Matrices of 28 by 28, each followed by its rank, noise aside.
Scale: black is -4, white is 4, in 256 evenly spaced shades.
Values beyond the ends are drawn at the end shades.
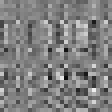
two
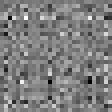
three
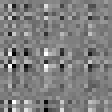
one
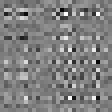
two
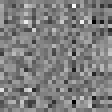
four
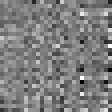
four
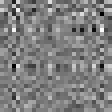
two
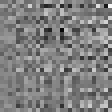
three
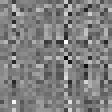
two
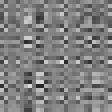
two
